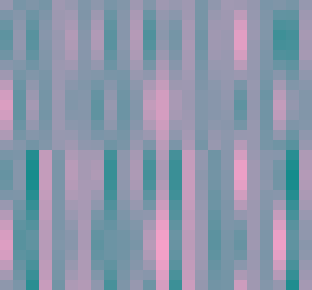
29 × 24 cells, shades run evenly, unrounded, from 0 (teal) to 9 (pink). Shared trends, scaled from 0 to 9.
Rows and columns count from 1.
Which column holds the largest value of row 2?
19
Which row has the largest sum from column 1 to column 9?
11
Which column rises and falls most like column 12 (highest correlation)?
1
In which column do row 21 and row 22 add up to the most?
13
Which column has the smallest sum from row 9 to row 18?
23
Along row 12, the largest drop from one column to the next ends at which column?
2
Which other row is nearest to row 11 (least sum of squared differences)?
12
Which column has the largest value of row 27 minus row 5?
22
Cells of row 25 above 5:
9
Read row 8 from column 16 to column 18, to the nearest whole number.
4 5 5
